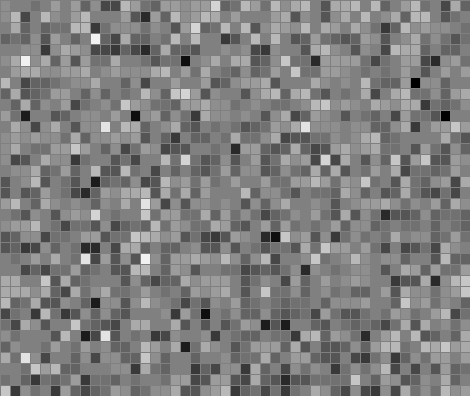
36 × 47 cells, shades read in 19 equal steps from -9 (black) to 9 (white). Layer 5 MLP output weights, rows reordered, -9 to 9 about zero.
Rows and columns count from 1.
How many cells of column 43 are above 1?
8
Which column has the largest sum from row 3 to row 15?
41
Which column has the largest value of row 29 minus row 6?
19
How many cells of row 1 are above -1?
33
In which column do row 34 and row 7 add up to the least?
20
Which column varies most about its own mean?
15
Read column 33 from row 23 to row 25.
5 -1 0
